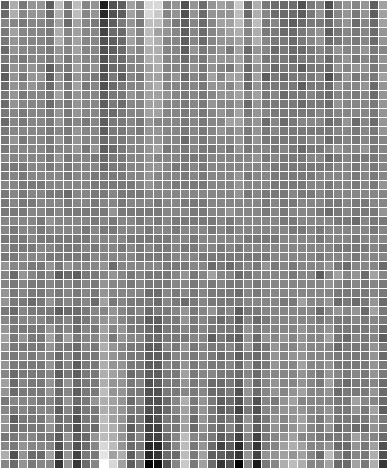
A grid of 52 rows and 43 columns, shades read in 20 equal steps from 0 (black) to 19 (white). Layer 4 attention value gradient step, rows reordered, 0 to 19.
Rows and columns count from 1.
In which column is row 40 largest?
12
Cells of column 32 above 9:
27
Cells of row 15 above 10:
7
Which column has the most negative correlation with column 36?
38
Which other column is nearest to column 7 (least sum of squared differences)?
9
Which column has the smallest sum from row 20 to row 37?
18
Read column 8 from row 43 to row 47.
11 10 11 10 9
